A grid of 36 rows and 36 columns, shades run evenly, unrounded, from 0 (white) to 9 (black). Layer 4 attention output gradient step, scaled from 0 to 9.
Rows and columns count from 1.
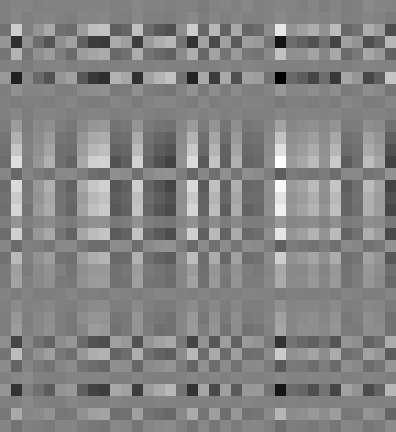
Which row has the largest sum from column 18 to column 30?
7
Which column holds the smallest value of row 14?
26
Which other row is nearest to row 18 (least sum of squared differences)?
20
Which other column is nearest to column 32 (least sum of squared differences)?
19
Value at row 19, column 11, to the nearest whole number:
5
